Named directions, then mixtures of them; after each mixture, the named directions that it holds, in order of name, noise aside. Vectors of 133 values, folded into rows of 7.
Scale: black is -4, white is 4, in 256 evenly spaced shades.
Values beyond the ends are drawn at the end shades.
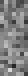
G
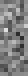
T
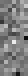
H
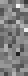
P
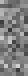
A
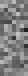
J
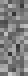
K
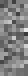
J.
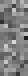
H, J.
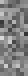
A.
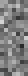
H, P, T.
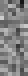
G, K, T.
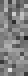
G, H.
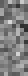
K, P, T.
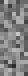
G, T.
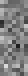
A, K.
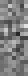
H, K, T.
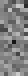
H, P, T.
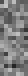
A, G, J.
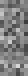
A.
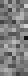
G, H, K.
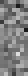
P.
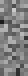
A, H, J.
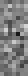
H, P, T.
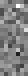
P.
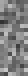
J, K.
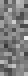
G, H, K.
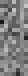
A, H.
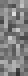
A, H, K.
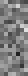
K, P.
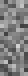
G, K.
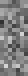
A.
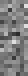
H, K, T.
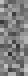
A, G, K.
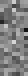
H, J, P.
